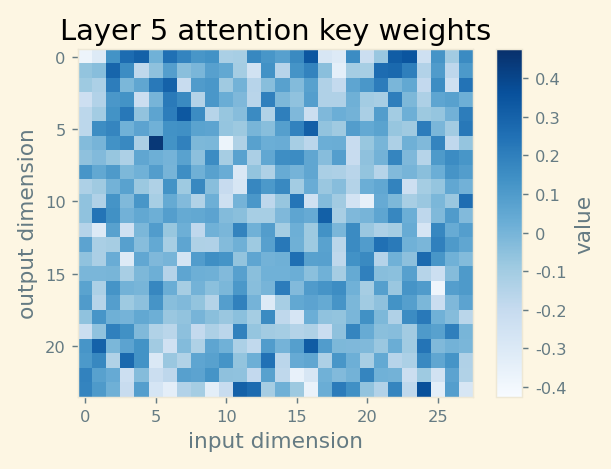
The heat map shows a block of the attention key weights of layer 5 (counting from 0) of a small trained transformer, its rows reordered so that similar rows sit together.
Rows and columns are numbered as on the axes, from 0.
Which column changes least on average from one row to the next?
23
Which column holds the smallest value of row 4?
16
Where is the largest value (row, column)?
6, 5
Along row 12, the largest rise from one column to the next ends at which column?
25
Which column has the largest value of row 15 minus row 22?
15
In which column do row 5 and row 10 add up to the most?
27
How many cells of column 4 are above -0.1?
21
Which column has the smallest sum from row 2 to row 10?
10
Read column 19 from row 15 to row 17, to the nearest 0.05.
0.05 0 0
